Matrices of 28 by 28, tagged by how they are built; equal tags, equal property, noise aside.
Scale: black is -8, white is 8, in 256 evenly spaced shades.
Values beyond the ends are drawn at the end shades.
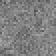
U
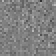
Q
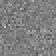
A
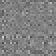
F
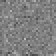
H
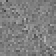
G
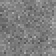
U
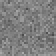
U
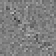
G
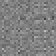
F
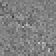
G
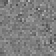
Q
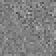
Q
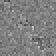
G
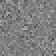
A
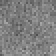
U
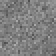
U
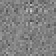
F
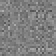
F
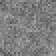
U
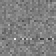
H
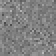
A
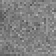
U
